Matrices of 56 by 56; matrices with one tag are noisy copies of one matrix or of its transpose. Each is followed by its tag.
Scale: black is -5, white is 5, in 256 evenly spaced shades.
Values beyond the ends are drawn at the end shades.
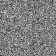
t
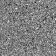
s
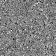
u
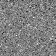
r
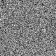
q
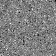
t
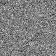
q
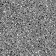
r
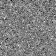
r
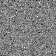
t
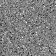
u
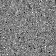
t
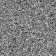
u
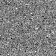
s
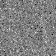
q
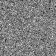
r
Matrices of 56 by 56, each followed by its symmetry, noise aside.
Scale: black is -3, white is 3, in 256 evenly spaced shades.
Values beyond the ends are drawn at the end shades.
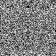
mirrored left to right.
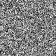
mirrored top to bottom.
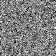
symmetric.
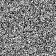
no symmetry.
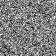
symmetric across the other diagonal.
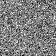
no symmetry.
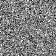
antisymmetric.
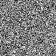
symmetric.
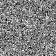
no symmetry.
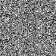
mirrored top to bottom.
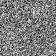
symmetric.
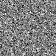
antisymmetric.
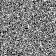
antisymmetric.
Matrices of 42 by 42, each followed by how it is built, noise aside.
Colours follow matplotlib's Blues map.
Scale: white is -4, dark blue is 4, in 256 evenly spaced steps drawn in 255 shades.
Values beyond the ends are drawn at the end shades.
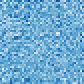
low rank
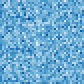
repeating rows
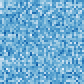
blocks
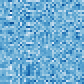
low rank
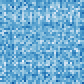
blocks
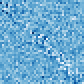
banded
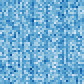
blocks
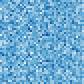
repeating rows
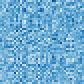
low rank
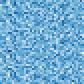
repeating rows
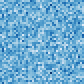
repeating rows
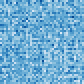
blocks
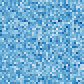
repeating rows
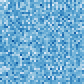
blocks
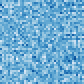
blocks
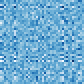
low rank
